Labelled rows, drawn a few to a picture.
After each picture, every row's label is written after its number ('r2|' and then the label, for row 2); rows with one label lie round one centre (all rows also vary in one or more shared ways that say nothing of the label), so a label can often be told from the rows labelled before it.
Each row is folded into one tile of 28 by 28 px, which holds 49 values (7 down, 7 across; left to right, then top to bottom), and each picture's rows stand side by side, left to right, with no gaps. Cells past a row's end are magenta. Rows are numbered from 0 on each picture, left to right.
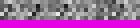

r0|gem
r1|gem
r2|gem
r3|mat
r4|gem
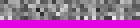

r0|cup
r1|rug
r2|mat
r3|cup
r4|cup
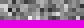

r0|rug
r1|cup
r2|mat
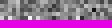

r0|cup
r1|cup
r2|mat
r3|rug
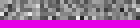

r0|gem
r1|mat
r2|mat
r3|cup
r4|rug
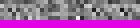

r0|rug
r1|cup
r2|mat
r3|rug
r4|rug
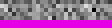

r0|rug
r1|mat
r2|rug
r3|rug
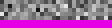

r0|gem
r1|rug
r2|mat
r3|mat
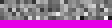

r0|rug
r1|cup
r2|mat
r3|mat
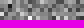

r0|gem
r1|cup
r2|cup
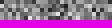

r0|rug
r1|cup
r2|gem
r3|rug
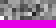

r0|cup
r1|gem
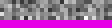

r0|mat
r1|cup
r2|cup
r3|cup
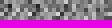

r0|gem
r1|gem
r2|gem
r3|cup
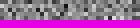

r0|rug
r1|rug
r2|gem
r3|mat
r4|cup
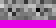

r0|rug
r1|rug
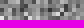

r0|cup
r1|cup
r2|gem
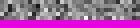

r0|gem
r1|gem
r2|gem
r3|cup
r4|cup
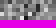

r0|mat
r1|gem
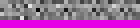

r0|mat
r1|rug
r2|rug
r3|rug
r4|rug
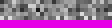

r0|cup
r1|rug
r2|cup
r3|cup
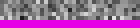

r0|cup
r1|cup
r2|cup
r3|mat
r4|cup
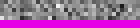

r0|cup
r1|mat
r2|rug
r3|mat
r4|gem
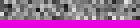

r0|gem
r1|rug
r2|gem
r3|cup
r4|cup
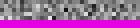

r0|cup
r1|mat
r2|rug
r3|gem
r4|gem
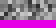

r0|gem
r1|gem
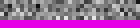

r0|gem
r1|gem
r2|cup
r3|cup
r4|rug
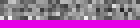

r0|cup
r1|cup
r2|gem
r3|cup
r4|rug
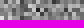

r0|cup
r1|rug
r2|rug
